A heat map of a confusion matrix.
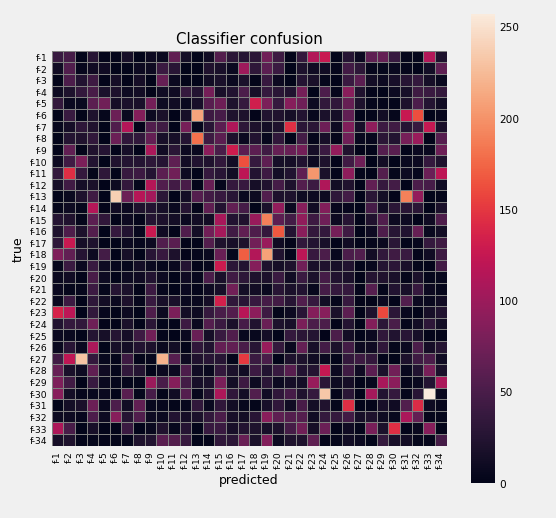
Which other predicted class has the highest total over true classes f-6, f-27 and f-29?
f-10
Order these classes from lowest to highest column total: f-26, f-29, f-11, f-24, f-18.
f-11, f-29, f-18, f-26, f-24
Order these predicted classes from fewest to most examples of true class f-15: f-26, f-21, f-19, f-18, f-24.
f-26, f-21, f-24, f-18, f-19
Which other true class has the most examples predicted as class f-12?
f-7
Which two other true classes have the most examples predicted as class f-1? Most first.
f-23, f-33
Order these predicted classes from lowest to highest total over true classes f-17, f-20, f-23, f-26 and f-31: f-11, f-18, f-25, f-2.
f-25, f-11, f-18, f-2
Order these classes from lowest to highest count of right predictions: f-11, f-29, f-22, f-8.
f-8, f-22, f-11, f-29
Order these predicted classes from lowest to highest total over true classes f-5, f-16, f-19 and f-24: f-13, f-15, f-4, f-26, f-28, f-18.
f-13, f-28, f-26, f-4, f-18, f-15
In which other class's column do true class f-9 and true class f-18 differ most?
f-19
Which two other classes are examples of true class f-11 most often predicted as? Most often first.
f-23, f-2
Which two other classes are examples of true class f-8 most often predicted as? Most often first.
f-13, f-32
